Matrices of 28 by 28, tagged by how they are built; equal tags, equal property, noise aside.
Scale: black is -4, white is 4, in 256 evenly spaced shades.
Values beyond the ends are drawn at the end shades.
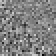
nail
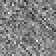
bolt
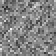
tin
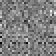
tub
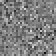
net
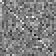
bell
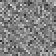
bolt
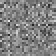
tub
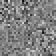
net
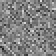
bolt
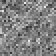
tin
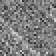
bolt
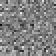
tub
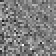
nail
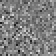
nail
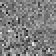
nail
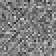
tin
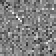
bell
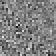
nail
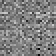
tub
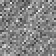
tin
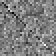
bell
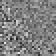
nail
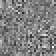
net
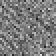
bolt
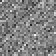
tin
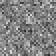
bolt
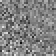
nail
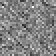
bolt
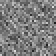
bolt
